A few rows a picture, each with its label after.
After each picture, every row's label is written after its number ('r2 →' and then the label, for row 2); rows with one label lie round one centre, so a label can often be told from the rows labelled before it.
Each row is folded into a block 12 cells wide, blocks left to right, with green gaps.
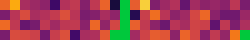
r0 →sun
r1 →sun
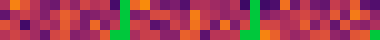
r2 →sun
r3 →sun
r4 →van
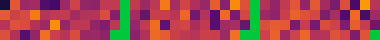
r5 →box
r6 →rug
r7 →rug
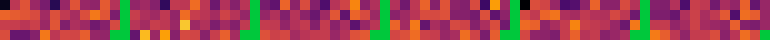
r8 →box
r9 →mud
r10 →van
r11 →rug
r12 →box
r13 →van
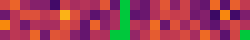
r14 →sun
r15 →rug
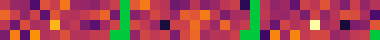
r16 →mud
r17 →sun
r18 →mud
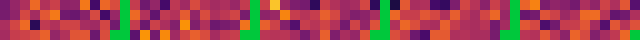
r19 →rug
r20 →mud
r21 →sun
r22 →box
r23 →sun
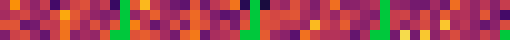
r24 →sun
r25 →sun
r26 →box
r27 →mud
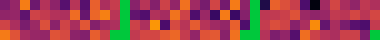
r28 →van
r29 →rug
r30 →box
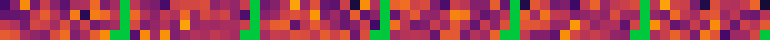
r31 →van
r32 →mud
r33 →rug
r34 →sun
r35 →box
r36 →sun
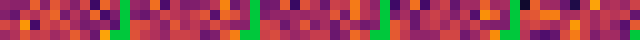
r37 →rug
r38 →van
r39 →van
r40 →van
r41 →box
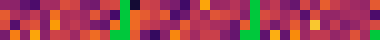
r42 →mud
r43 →box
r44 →mud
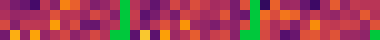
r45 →mud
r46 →mud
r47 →box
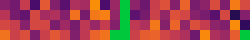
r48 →van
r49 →rug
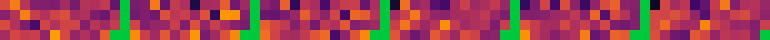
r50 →sun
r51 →van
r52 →van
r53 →box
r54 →van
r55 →box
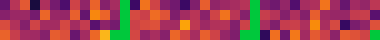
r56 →van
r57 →box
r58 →mud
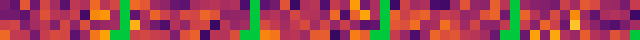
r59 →van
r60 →sun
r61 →van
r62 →box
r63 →mud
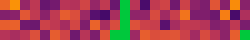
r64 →sun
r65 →rug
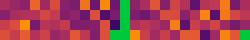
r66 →rug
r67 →van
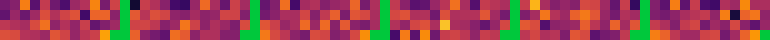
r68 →van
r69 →box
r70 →van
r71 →mud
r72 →sun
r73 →van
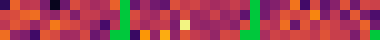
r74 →box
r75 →mud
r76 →rug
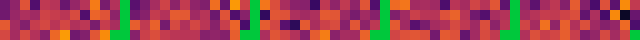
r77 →van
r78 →rug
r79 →sun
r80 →sun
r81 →rug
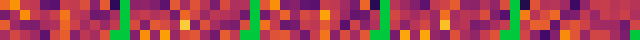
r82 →sun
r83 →mud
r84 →sun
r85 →mud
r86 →box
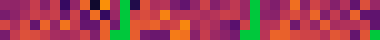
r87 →rug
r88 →box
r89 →rug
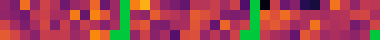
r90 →van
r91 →sun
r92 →box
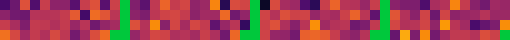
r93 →van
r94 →rug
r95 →box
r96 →mud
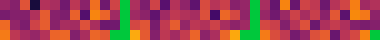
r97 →van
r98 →van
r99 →van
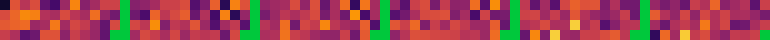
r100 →box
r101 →rug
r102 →rug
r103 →rug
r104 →mud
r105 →mud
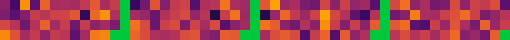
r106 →van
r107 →van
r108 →sun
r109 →sun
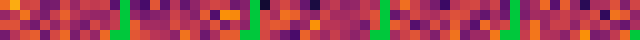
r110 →sun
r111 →van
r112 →box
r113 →sun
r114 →van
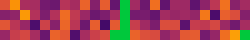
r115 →sun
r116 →van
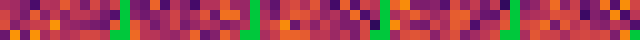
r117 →mud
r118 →van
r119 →rug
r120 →sun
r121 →rug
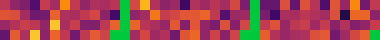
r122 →mud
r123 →sun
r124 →van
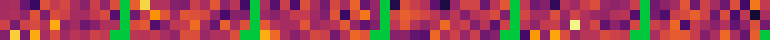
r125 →mud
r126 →sun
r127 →van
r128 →box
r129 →mud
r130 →rug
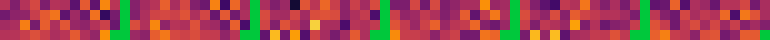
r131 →rug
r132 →rug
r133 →mud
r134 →van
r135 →mud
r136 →van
